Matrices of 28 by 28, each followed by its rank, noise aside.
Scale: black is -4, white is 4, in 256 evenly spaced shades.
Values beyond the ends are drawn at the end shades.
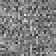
seven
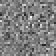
eight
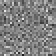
six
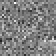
seven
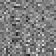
six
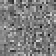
seven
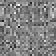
five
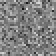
eight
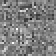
eight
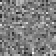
seven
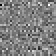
five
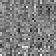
five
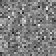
six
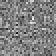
eight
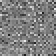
eight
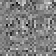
five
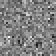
seven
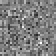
eight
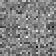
seven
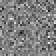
six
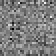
six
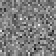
eight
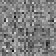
six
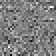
seven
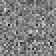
eight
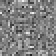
eight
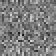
six
